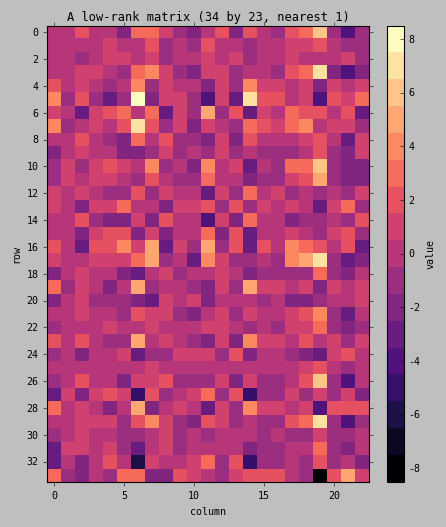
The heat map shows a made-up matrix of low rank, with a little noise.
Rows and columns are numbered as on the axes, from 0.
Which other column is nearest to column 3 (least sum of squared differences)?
1
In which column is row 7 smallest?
10
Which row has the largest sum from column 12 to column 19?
17
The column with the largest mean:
19
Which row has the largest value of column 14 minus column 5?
5
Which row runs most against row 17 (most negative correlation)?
20
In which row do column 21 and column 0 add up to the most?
33
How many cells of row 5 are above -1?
14
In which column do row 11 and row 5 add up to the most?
6
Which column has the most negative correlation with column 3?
22
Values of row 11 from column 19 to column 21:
5 -1 -2
